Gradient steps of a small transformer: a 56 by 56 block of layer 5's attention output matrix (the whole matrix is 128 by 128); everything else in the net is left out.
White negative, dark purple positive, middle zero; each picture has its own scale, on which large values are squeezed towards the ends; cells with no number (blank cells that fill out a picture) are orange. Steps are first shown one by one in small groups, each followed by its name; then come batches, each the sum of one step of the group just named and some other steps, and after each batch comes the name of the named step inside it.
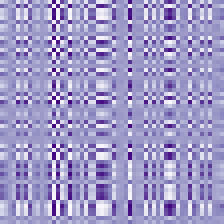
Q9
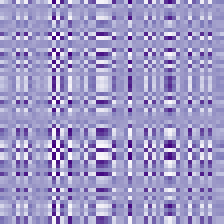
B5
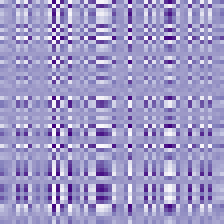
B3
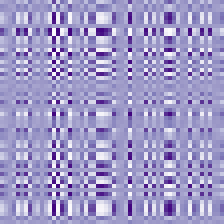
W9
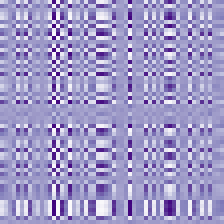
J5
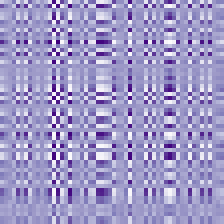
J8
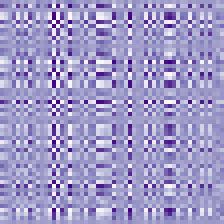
J5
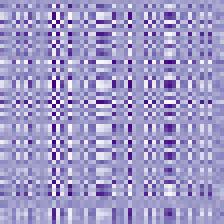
J8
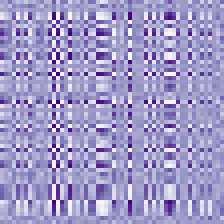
J5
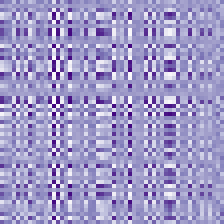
W9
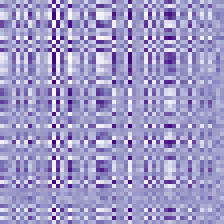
B3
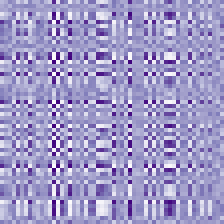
J5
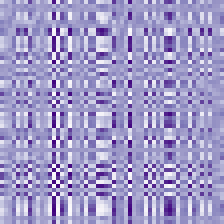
W9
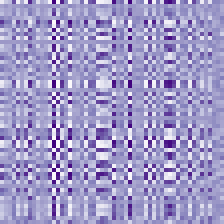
B5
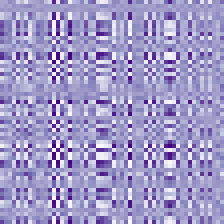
B5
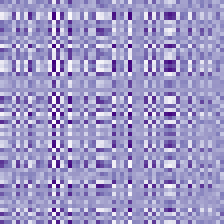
W9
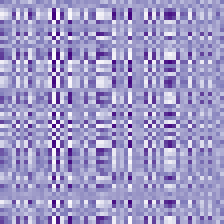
B5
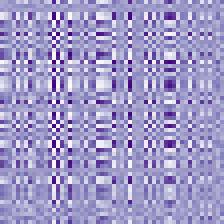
B5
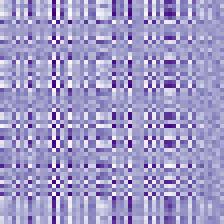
Q9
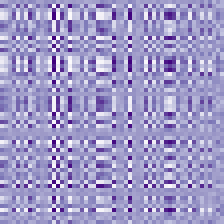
W9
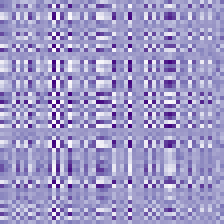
B3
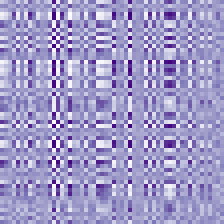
B3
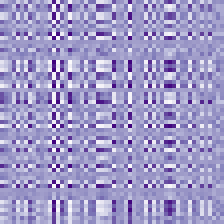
J5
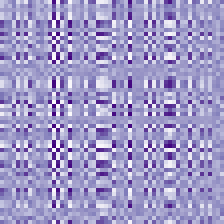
B5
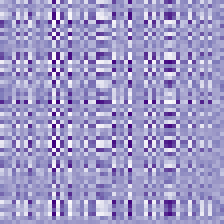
Q9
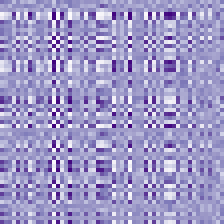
B3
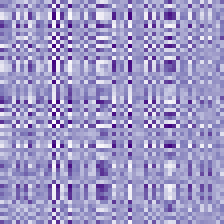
B3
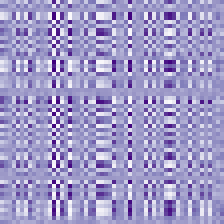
W9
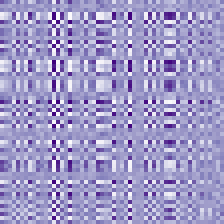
J8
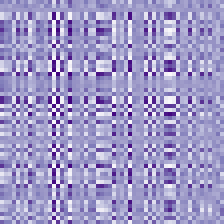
W9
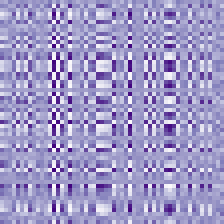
Q9
